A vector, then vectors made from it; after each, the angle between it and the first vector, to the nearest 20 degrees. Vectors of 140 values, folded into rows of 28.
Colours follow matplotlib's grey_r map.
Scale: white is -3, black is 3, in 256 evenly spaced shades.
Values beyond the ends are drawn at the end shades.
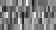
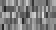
40 degrees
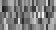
60 degrees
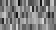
80 degrees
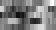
80 degrees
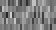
140 degrees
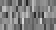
160 degrees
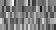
60 degrees
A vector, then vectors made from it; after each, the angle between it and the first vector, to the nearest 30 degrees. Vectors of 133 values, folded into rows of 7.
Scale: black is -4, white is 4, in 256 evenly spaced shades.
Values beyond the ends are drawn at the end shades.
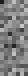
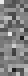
150 degrees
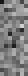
30 degrees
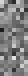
120 degrees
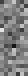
30 degrees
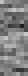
120 degrees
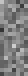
120 degrees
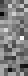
60 degrees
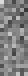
150 degrees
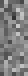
90 degrees
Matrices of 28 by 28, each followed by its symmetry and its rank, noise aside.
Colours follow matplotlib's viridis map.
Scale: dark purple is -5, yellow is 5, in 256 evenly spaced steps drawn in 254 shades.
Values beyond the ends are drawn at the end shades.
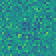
no symmetry, rank five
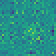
symmetric, rank four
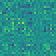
no symmetry, rank five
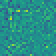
symmetric, rank five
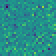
symmetric, rank four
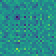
symmetric, rank three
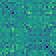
symmetric, rank four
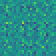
no symmetry, rank five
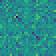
symmetric, rank five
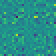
no symmetry, rank four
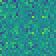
no symmetry, rank five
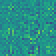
no symmetry, rank five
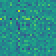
antisymmetric, rank four
